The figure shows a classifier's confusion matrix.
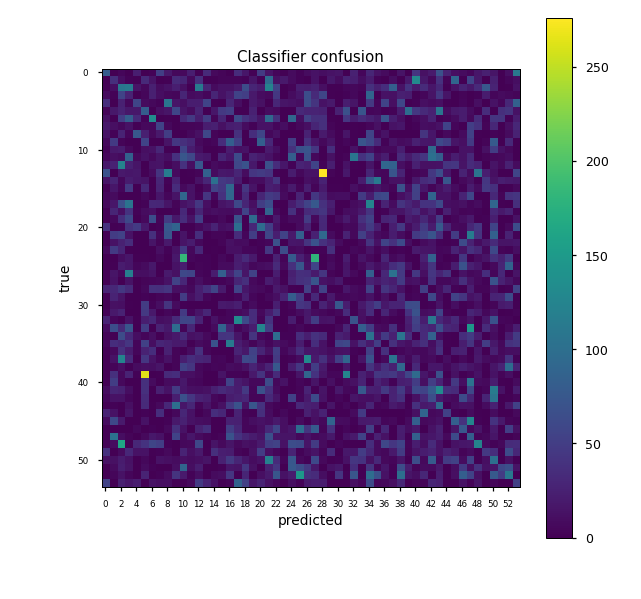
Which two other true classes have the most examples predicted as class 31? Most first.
39, 37
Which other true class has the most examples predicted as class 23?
21
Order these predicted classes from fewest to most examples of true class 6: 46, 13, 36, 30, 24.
30, 46, 13, 36, 24
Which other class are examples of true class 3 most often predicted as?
34
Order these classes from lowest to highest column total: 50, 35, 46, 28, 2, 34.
35, 46, 28, 2, 50, 34
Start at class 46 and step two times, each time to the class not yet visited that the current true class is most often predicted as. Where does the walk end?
52
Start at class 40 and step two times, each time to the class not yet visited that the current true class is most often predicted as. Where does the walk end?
1
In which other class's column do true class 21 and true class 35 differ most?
16
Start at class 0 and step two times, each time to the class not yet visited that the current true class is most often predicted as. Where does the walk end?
17
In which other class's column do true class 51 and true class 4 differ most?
8
